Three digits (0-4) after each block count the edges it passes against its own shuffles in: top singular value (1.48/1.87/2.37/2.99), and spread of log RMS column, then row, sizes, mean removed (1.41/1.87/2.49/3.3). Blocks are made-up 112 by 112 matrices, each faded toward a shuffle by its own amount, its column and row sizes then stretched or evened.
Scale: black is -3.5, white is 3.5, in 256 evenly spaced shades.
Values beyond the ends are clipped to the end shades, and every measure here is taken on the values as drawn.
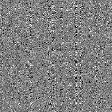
2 3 1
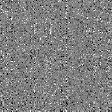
2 3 2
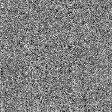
1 2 0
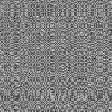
4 1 1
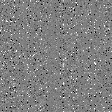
0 3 1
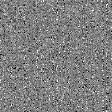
0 3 0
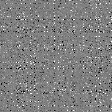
0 3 3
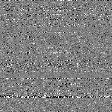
2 1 4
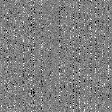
0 4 0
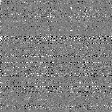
1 2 4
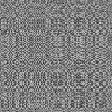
4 2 3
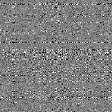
3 2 4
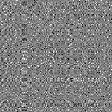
4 1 2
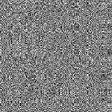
3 3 1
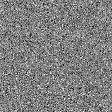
0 0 1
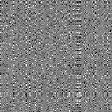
4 3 1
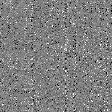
2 3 0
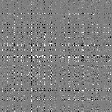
4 4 4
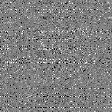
3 2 3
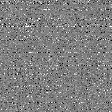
1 0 4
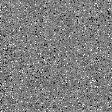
0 2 0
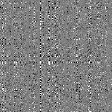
3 4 2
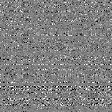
3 1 4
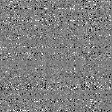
0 3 4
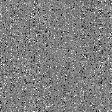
0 3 0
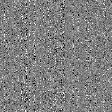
1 4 0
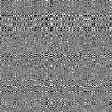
4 3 4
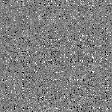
1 3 2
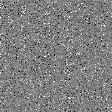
0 2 0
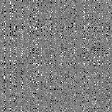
2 4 3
